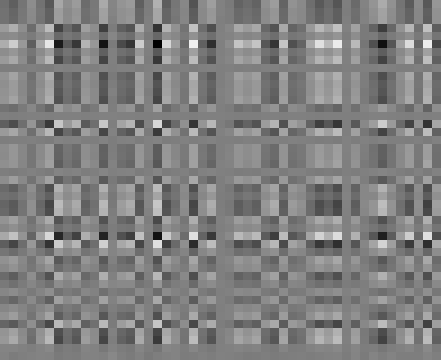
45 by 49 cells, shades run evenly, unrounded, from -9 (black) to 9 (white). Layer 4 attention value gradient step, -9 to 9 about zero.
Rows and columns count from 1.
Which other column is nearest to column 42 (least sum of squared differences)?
44
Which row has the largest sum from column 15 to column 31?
6
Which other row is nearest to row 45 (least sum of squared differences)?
15
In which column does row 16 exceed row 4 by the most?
18
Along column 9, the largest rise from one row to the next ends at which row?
31
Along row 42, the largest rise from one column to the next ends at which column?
19
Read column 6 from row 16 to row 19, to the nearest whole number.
-5 4 0 2
